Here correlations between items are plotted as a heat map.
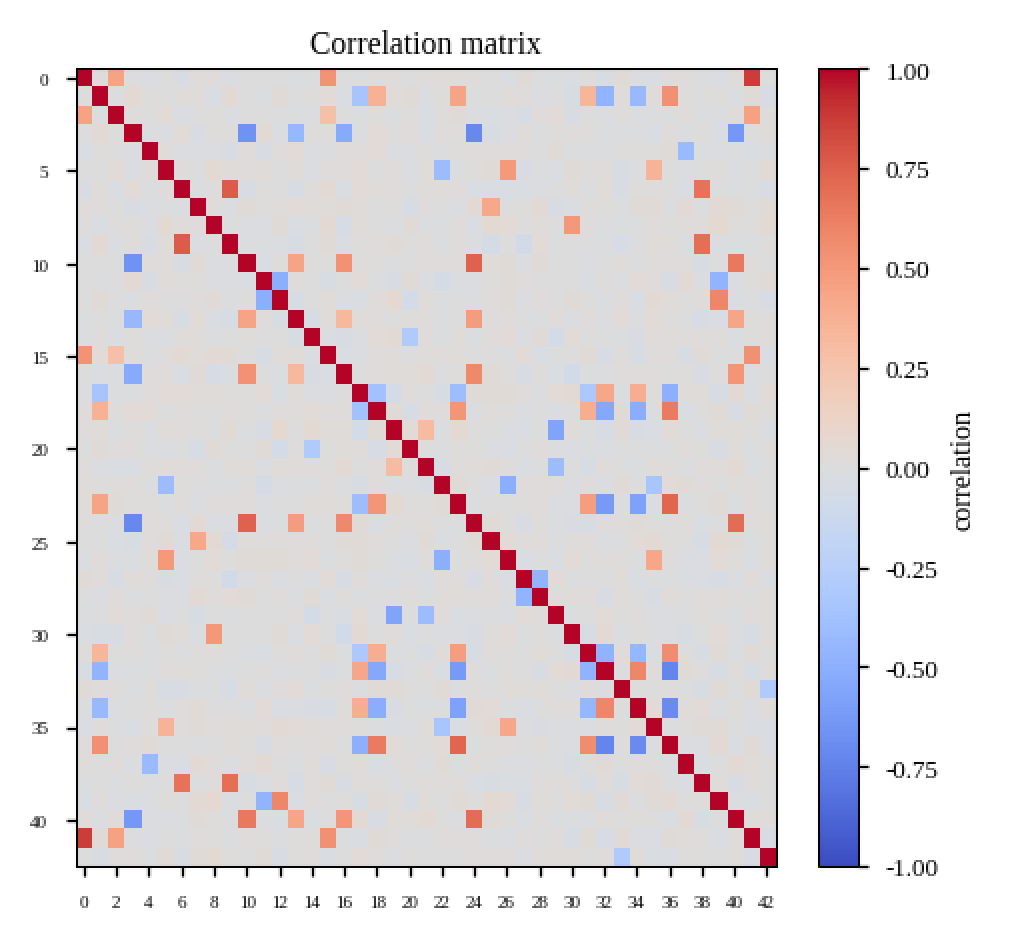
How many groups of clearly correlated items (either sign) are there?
13
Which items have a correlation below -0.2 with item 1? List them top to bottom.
17, 32, 34
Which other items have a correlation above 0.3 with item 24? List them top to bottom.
10, 13, 16, 40
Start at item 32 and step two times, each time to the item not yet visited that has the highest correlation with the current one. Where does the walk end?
17
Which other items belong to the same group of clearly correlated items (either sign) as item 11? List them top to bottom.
12, 39
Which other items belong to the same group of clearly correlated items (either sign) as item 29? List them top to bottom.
19, 21
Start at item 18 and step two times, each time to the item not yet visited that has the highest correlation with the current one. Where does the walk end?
23
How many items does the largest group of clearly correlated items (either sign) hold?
8
